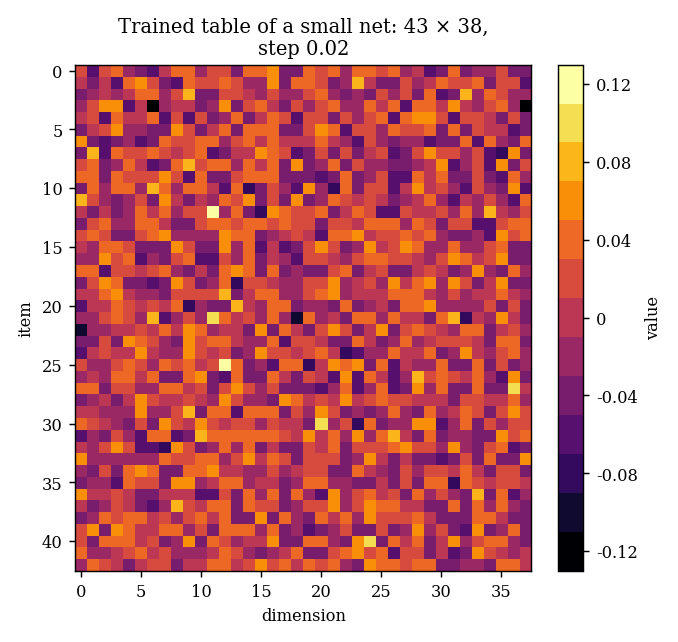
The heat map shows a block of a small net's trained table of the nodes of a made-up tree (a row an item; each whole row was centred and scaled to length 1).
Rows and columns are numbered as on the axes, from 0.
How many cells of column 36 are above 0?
22
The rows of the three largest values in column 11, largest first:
12, 21, 34
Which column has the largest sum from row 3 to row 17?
16
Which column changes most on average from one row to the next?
31
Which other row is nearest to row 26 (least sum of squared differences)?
10
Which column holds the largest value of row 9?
7
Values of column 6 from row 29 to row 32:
-0.02 -0.04 0.04 -0.06
